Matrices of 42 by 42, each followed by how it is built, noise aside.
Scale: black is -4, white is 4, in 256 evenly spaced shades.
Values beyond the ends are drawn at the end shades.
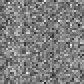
repeating rows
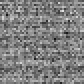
blocks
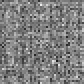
blocks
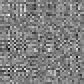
low rank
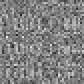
blocks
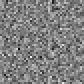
repeating rows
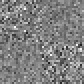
block diagonal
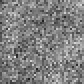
smooth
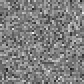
noise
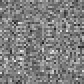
blocks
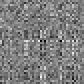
low rank
